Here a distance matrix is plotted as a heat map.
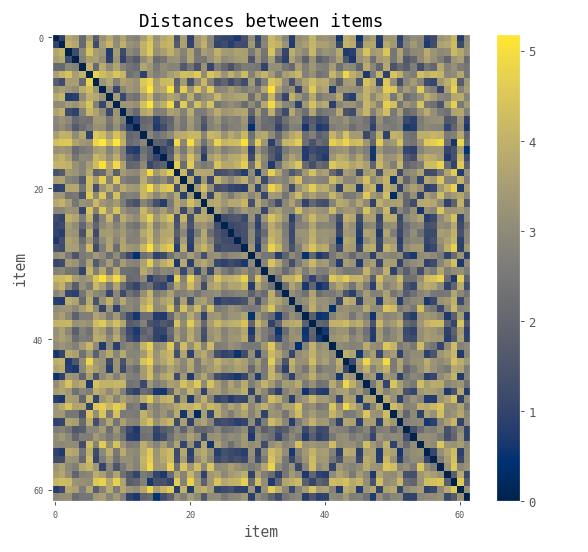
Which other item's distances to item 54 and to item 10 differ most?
23
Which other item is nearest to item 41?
36
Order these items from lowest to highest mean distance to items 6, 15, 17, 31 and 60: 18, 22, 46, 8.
18, 22, 8, 46
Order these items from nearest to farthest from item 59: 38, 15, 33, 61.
38, 15, 61, 33
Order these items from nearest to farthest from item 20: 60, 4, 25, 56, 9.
60, 56, 25, 4, 9
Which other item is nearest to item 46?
5
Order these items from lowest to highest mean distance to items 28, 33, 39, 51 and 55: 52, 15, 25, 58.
25, 52, 15, 58
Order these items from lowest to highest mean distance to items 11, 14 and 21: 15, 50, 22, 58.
15, 50, 58, 22
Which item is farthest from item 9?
14
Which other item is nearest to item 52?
12
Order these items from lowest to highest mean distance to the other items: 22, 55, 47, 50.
47, 55, 22, 50
